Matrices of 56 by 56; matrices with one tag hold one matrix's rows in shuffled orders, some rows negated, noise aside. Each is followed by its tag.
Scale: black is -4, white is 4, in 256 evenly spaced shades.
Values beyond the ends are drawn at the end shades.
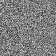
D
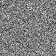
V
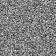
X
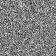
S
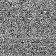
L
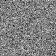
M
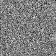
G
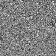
M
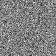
G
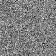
D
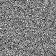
D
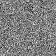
G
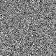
G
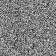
X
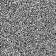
S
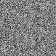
S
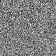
G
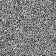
D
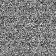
L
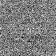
L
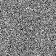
S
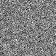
V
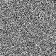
V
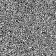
D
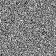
S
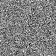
X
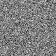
X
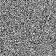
X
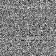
L
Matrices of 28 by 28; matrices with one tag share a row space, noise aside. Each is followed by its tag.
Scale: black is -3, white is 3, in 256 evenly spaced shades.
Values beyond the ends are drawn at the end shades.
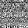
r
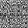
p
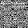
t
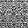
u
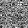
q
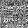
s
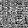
q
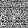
u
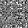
q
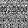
p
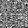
q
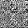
t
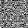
r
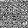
p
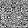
u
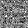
r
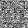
r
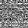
q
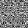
r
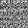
p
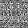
p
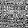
s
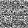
r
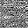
s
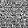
u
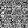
u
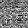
q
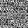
s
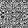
u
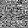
q
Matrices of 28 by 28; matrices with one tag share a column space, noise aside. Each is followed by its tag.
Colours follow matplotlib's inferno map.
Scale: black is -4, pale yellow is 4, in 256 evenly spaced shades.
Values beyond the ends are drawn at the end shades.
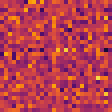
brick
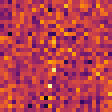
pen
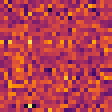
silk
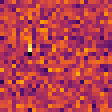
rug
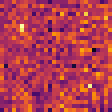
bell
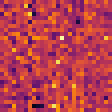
pen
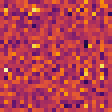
silk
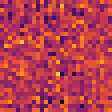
pen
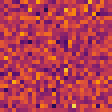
silk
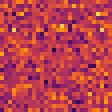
bell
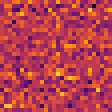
silk
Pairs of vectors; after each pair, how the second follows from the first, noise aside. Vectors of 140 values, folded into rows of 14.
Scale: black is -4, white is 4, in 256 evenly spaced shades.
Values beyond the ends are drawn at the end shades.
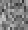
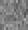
reversed, negated, shrunk.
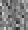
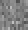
wrapped around, shrunk.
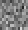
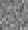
shrunk.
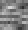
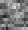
wrapped around, negated.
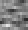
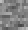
wrapped around, shrunk.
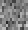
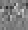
wrapped around, negated, partly zeroed.
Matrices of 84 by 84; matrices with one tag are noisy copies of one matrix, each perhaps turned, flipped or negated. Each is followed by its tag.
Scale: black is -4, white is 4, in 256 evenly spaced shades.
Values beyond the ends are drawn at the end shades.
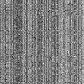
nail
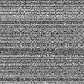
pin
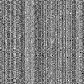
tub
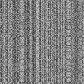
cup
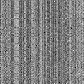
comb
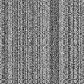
tub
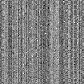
tub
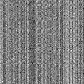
pin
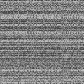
comb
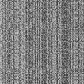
nail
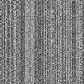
tub
